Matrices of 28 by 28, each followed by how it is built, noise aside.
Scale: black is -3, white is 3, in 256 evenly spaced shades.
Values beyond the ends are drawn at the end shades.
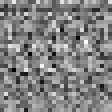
repeating columns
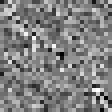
banded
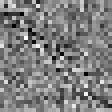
banded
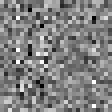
uneven columns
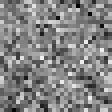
Toeplitz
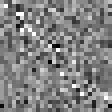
banded
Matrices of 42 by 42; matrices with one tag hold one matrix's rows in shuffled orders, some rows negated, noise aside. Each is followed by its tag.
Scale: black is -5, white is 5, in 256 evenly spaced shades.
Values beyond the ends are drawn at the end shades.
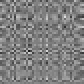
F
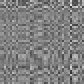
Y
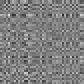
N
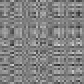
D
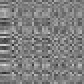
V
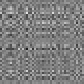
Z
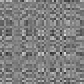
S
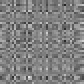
F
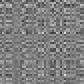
S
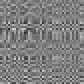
N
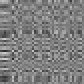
V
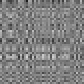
Z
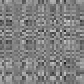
S
